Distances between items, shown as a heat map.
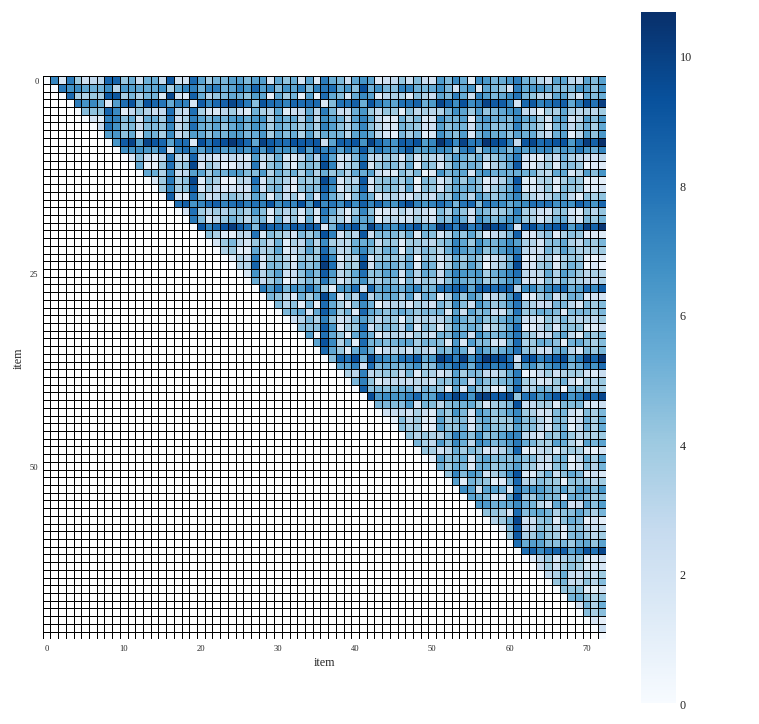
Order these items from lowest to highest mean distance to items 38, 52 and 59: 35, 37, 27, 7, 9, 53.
35, 7, 53, 9, 37, 27
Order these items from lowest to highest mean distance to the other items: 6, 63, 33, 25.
63, 33, 6, 25
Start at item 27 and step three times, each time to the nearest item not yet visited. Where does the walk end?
61
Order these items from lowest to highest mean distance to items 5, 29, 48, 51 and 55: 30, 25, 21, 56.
21, 25, 30, 56
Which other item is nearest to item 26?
31
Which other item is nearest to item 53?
60
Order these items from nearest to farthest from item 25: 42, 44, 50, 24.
24, 42, 50, 44
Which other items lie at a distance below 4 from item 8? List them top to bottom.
3, 19, 36, 61
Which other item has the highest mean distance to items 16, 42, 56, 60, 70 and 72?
41
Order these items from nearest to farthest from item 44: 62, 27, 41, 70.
62, 70, 27, 41
